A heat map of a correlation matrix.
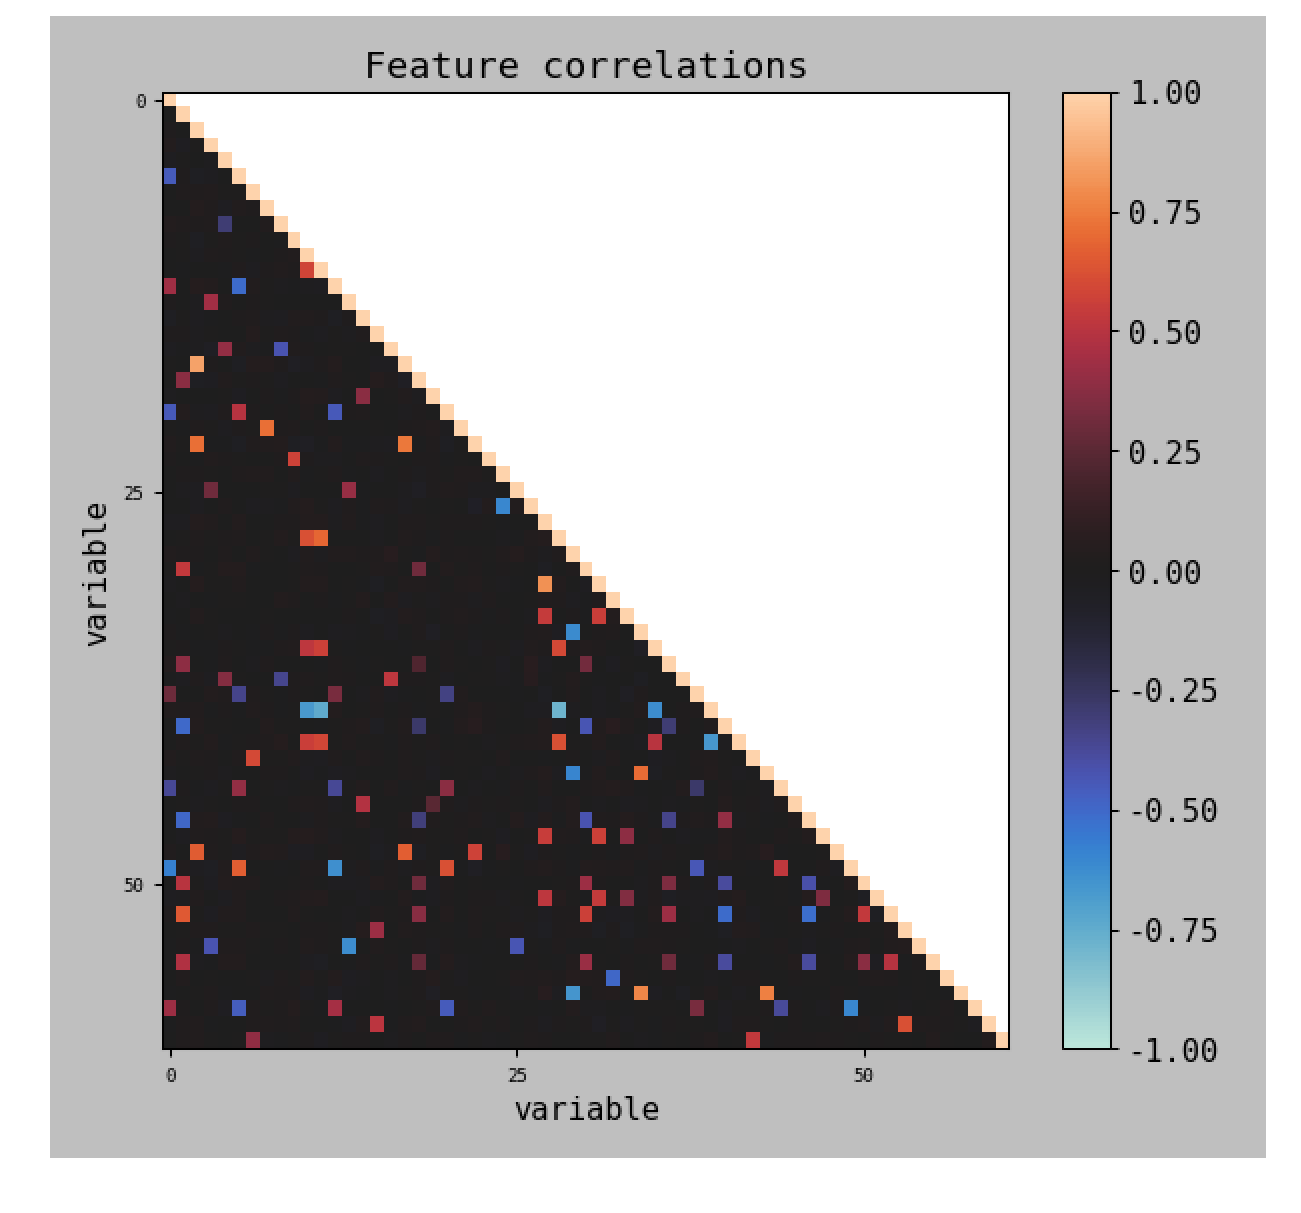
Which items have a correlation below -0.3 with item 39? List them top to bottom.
10, 11, 28, 35, 41
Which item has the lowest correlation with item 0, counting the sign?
49
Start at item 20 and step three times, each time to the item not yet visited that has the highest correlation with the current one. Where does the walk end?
44
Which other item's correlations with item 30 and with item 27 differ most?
31
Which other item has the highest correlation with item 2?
17
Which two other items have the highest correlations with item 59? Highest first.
53, 15
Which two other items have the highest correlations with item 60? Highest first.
42, 6
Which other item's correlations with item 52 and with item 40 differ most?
1
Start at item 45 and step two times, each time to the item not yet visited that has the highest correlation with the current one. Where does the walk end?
19
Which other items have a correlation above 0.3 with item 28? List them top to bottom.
10, 11, 35, 41
